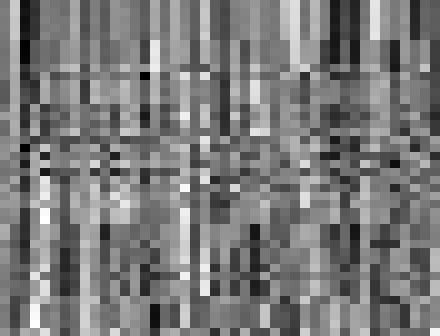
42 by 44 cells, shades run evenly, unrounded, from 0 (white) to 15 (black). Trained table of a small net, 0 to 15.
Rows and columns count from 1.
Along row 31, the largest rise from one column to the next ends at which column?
20
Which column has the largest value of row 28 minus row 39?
4
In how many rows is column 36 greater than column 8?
33
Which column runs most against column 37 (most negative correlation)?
29
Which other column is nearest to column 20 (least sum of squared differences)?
11
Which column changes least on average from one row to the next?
9
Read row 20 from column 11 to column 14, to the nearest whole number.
8 13 7 7
